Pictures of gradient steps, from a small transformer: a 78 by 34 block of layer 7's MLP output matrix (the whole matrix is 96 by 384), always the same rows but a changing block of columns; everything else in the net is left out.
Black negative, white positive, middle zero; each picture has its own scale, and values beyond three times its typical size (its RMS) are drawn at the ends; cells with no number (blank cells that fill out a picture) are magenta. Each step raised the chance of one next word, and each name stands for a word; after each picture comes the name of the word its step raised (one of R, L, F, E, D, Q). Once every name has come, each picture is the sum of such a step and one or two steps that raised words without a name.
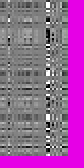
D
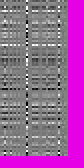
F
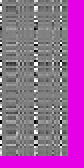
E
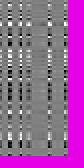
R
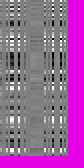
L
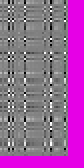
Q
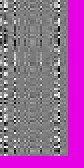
D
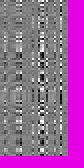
L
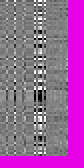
L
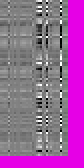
R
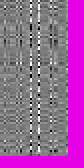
E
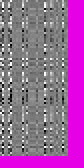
D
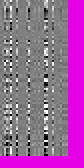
E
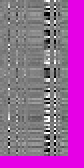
D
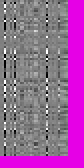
Q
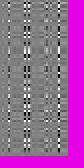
Q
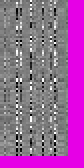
L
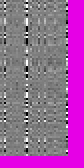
F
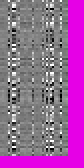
D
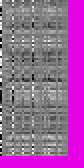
L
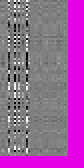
L
